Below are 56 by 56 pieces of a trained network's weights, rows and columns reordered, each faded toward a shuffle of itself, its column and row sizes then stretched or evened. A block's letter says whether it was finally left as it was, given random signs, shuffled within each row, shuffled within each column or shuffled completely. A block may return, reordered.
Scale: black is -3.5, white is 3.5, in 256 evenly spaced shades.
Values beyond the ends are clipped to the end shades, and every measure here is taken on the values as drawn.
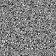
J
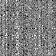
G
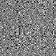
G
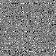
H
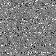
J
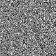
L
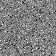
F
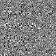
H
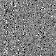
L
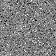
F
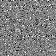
J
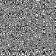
G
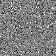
H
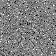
F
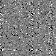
H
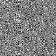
G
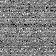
J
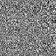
G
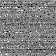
J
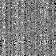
G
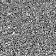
J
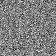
F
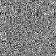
G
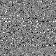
J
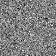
J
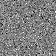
F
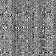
G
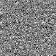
H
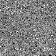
J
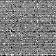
G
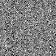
L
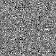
H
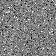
F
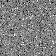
F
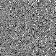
L
